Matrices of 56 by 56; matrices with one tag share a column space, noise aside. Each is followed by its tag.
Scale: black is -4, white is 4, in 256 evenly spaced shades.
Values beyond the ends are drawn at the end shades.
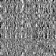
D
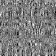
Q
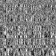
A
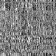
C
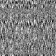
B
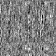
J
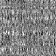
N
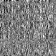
D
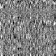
B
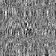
Q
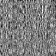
D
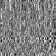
C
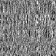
J
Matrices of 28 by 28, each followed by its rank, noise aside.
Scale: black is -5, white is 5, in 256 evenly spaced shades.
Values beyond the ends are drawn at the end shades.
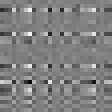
one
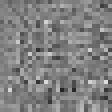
six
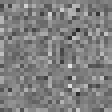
four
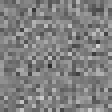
six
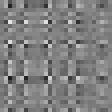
one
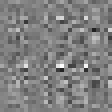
three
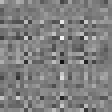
two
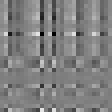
one
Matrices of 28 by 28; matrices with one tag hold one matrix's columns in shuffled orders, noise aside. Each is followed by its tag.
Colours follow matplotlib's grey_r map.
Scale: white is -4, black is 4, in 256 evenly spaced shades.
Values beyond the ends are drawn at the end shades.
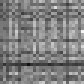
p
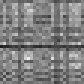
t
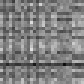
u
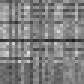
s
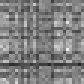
u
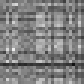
u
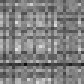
u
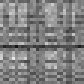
t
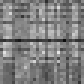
s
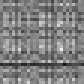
u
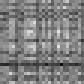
p
